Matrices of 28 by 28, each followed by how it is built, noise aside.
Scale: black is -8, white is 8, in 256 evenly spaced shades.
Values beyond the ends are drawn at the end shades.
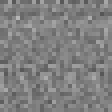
repeating columns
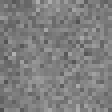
smooth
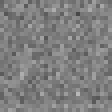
repeating columns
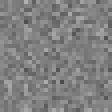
low rank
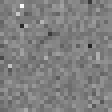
sparse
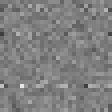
uneven rows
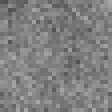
smooth
